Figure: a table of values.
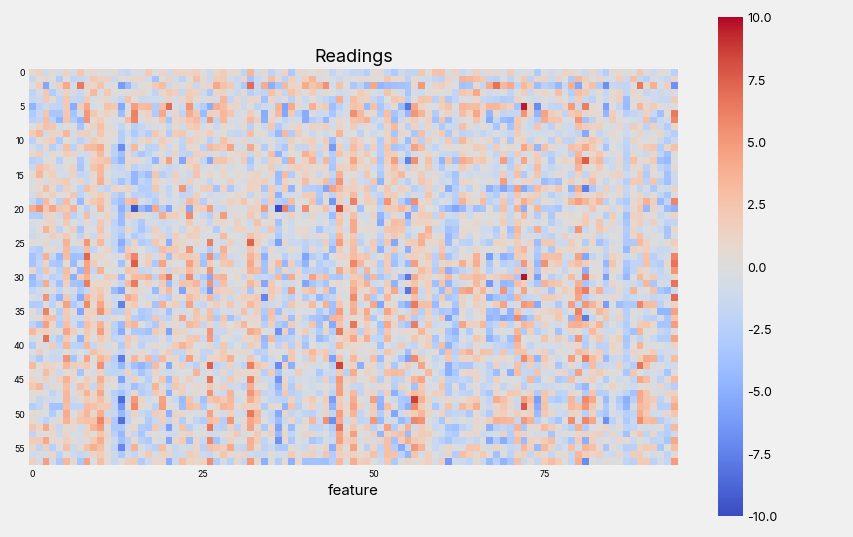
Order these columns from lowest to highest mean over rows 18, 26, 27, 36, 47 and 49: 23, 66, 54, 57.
54, 66, 57, 23
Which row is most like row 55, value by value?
11
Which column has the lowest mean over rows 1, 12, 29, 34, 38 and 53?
13
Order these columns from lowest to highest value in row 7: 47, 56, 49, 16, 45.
16, 45, 56, 47, 49
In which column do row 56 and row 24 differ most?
61
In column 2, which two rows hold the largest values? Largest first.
39, 35
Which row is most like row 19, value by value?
37
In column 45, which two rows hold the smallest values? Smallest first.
30, 5
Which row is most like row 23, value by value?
44
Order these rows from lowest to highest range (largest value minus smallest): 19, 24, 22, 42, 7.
24, 22, 7, 19, 42
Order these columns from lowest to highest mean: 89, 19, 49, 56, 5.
49, 19, 89, 56, 5
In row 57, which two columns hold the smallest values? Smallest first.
81, 61
